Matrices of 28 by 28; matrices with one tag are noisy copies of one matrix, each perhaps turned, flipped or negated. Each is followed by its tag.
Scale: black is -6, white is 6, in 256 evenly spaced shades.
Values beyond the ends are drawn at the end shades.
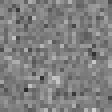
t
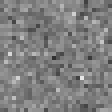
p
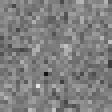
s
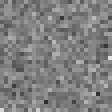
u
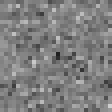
p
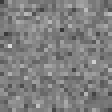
u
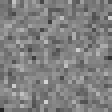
u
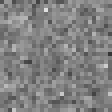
u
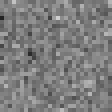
t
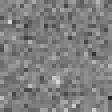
t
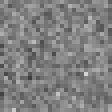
t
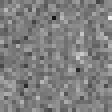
t
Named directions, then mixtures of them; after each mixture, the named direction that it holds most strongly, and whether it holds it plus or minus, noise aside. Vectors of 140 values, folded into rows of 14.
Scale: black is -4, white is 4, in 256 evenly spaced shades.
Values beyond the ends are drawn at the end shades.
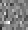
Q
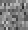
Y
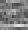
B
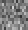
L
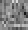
B, plus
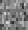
Y, plus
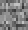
Y, plus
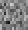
Q, minus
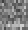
L, plus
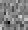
Q, minus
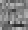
B, minus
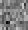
Y, minus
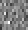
Q, plus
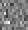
Q, plus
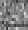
Y, minus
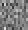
L, minus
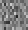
Q, minus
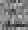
B, minus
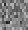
Q, minus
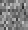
Y, plus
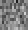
L, plus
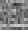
B, plus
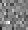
Q, plus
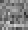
B, plus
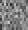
Q, plus
